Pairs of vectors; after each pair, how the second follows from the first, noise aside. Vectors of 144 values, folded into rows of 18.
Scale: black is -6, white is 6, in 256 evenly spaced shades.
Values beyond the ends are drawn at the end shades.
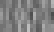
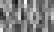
reversed, scaled up.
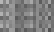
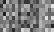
reversed, scaled up.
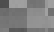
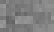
wrapped around, shrunk.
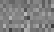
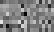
wrapped around, scaled up.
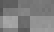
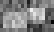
wrapped around, scaled up.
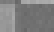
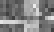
wrapped around, scaled up.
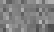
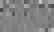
wrapped around, negated, partly zeroed.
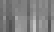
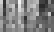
reversed, scaled up.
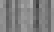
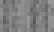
wrapped around, shrunk.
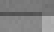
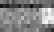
wrapped around, scaled up.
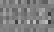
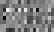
reversed, scaled up.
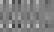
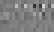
reversed, partly zeroed.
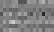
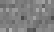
reversed, partly zeroed.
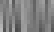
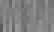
negated, shrunk.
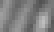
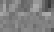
wrapped around, negated, partly zeroed.
